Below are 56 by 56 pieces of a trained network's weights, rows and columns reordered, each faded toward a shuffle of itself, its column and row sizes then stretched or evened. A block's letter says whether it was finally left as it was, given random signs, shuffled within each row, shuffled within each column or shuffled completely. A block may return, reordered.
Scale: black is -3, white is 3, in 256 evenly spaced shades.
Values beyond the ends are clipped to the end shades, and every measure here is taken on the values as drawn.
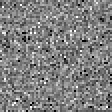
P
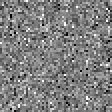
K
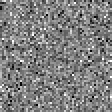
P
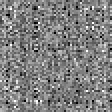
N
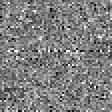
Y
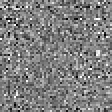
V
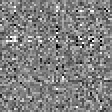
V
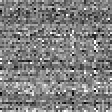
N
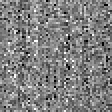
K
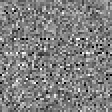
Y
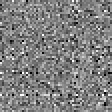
V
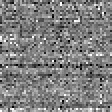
N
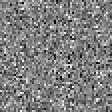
K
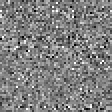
Y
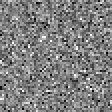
P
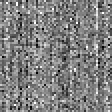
K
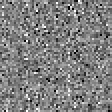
K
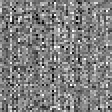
N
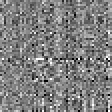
N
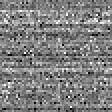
Y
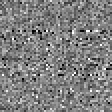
Y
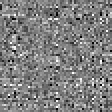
N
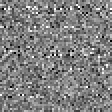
Y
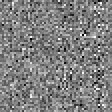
K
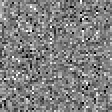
K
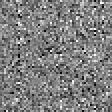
K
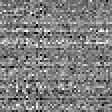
N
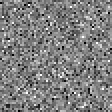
P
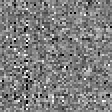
V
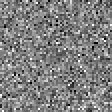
P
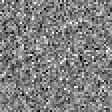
P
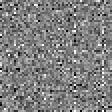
N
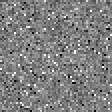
P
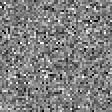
Y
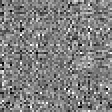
N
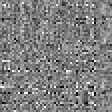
N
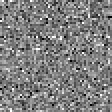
Y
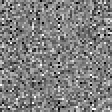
K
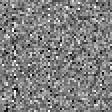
K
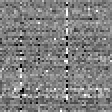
N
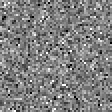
P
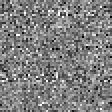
Y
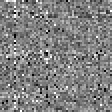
V
